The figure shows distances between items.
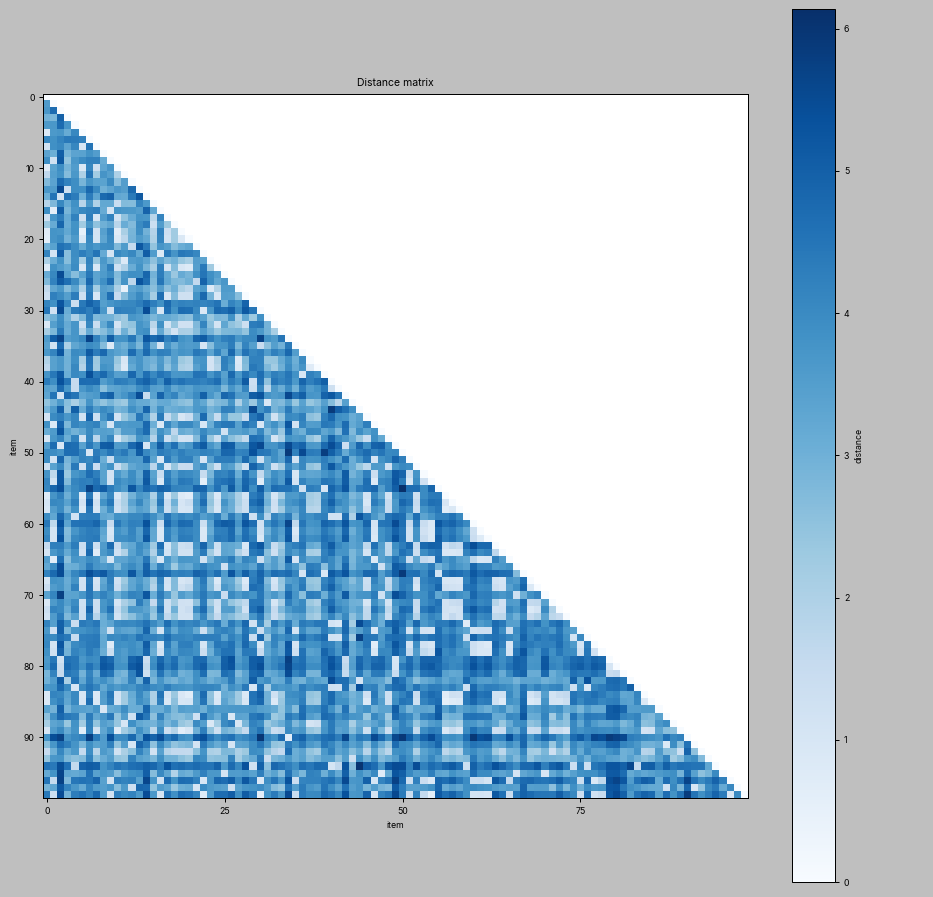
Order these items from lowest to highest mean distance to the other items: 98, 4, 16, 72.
72, 16, 4, 98
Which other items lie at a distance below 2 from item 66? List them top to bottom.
25, 47, 70, 95
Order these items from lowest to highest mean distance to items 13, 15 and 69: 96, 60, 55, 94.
96, 60, 55, 94
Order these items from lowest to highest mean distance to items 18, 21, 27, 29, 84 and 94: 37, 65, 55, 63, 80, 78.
37, 63, 65, 78, 55, 80
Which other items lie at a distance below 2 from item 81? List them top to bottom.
2, 14, 42, 49, 79, 80
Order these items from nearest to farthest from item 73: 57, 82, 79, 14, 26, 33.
57, 33, 26, 82, 14, 79
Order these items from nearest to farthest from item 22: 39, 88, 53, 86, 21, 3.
53, 3, 86, 88, 21, 39
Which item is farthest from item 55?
50
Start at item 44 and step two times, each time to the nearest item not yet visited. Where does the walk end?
3
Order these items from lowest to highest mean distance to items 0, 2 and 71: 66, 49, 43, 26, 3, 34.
49, 43, 26, 3, 66, 34
